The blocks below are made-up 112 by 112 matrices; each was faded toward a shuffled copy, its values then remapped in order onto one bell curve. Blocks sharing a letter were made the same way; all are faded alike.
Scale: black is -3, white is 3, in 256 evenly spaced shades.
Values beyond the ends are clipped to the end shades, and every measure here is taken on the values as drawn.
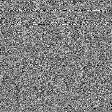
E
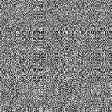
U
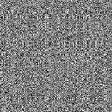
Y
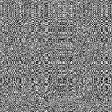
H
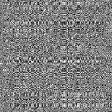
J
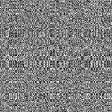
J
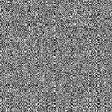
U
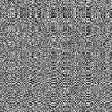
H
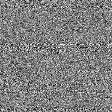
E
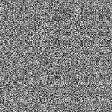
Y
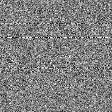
E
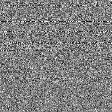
E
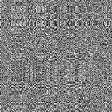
J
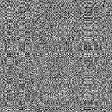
J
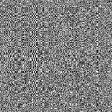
U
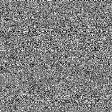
E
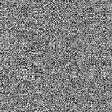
Y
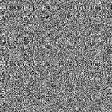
Y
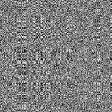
U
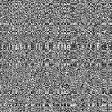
J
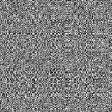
U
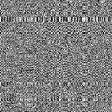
H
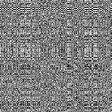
H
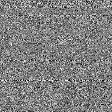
E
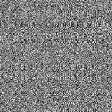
Y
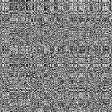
H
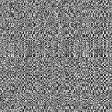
H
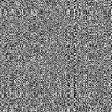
U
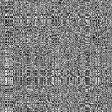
H
